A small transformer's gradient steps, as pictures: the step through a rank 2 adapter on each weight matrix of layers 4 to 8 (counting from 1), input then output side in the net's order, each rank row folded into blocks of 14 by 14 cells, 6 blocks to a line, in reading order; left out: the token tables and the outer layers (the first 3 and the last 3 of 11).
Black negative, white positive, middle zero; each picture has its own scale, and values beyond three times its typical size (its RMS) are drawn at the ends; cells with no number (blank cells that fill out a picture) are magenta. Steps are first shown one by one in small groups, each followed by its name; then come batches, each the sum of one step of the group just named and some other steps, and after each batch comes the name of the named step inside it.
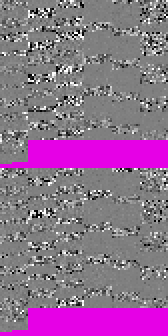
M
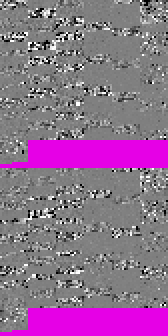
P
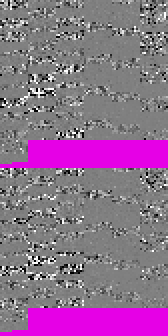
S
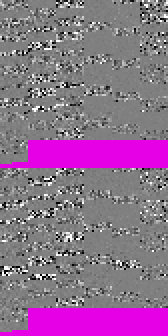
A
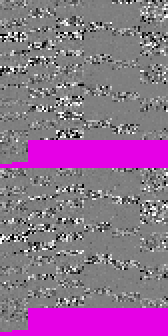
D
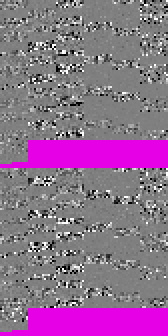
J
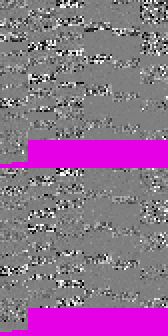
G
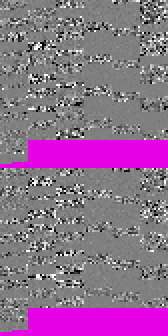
G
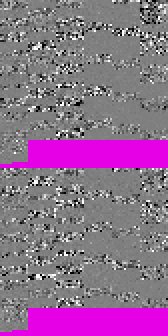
S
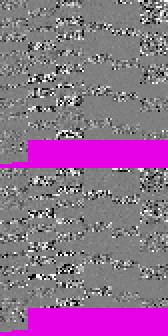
J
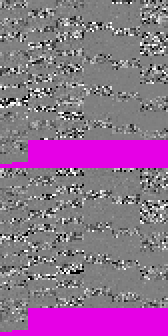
D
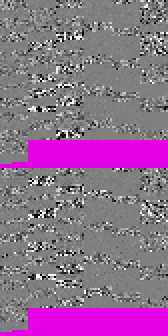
A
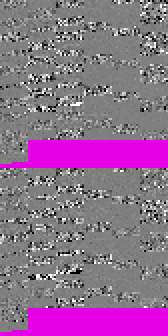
D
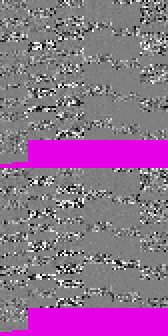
M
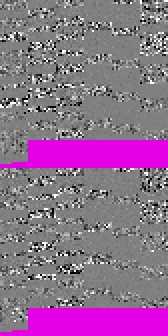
J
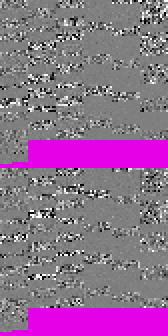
D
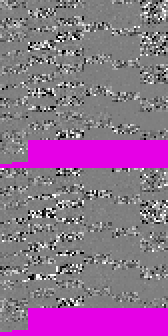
S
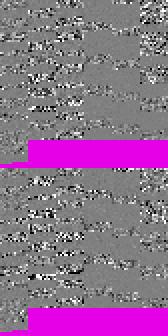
M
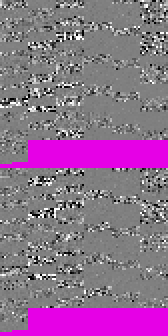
A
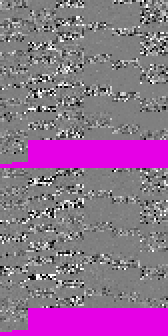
A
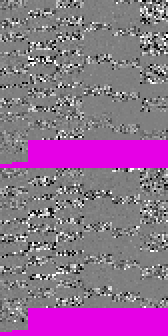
J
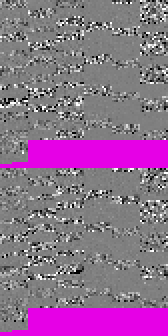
D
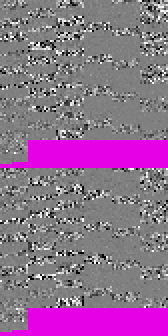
P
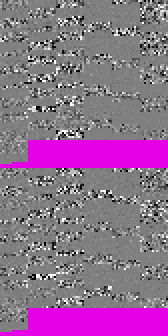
G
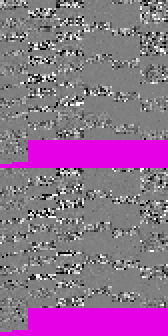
P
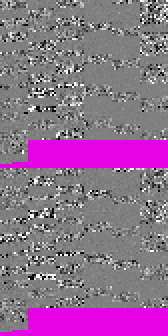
S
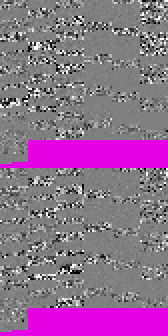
J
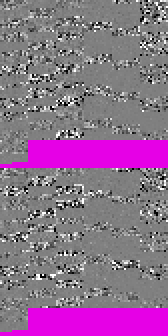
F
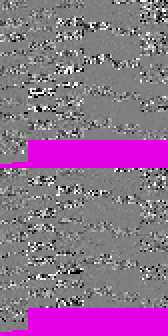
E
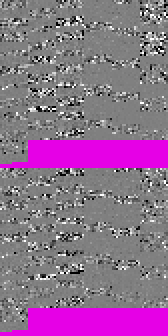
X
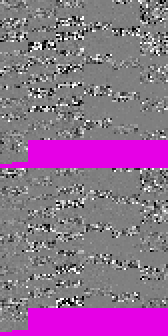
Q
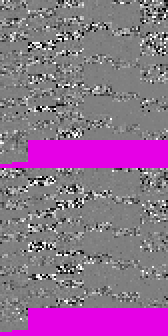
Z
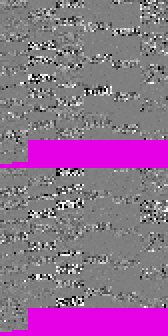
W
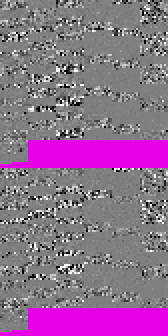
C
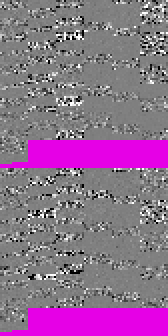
X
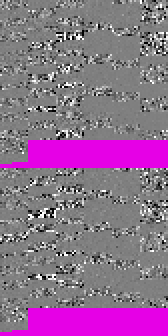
Z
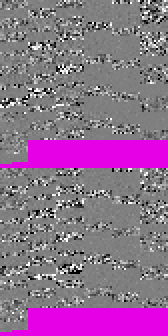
F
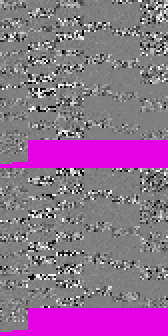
Q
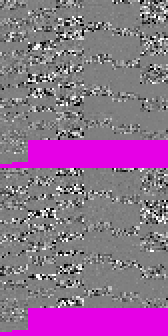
C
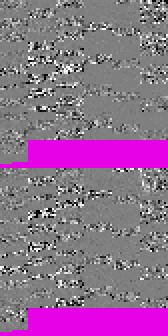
E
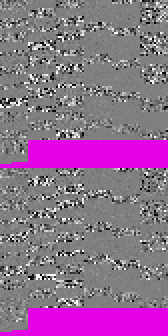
F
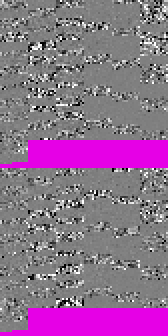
Q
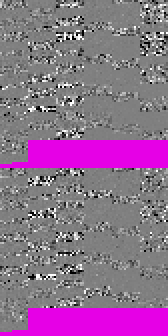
X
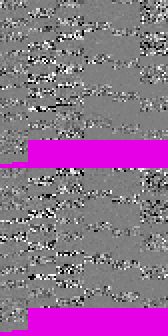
X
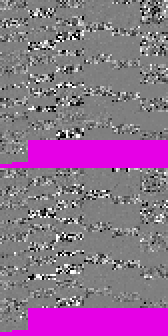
C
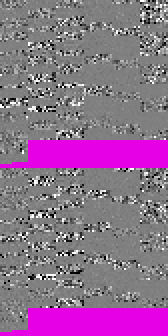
E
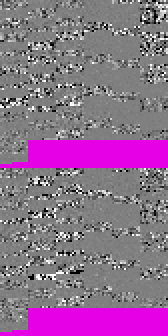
F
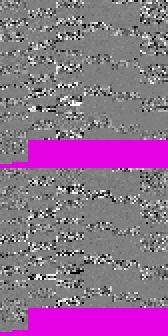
E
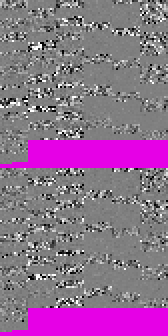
Q
